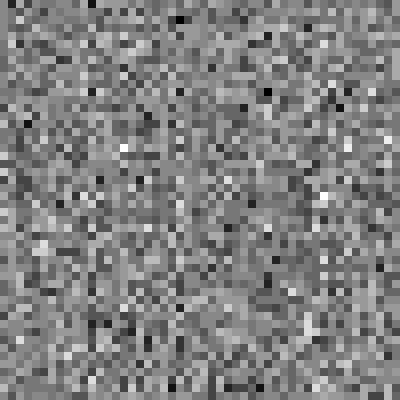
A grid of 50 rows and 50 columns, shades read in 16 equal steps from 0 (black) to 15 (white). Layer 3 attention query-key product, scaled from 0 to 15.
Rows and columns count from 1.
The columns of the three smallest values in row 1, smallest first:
12, 2, 4
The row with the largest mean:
5
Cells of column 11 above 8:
15
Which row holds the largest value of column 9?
45
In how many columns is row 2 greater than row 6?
24
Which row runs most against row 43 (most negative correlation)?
29
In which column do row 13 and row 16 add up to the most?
40
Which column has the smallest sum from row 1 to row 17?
31
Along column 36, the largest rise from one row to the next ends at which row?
44
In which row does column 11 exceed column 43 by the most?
10
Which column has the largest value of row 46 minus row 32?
43
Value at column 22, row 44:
8
